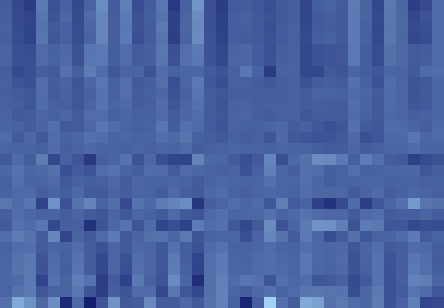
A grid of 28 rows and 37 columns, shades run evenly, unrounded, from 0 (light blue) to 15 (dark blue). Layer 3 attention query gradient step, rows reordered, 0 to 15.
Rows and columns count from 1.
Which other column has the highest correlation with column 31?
28
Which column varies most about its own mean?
23
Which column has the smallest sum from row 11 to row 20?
5
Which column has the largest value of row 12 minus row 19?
35
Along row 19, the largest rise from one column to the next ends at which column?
17
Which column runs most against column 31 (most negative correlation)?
16
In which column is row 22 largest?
6
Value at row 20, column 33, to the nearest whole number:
10
